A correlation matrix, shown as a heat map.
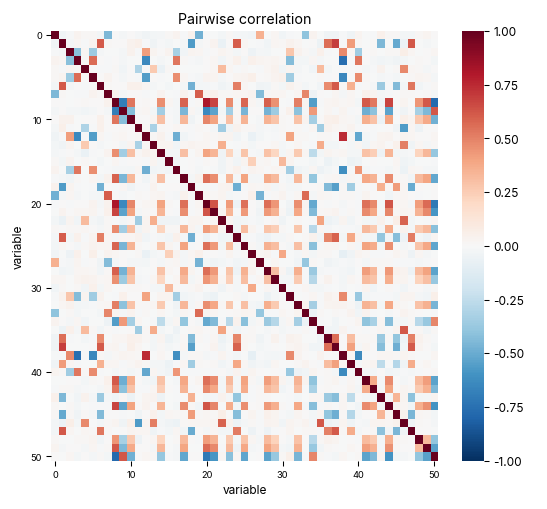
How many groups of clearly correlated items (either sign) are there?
6
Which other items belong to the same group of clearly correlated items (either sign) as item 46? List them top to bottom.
4, 11, 13, 22, 35
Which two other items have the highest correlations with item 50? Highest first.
9, 34
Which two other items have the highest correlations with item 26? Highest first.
30, 15
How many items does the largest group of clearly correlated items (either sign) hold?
19
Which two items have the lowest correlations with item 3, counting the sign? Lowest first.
38, 12
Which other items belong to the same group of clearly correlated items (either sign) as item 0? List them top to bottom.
7, 19, 27, 33
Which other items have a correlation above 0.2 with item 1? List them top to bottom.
6, 24, 36, 37, 39, 47
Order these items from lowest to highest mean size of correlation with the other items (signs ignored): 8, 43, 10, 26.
26, 43, 10, 8
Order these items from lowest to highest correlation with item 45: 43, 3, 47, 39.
47, 39, 3, 43
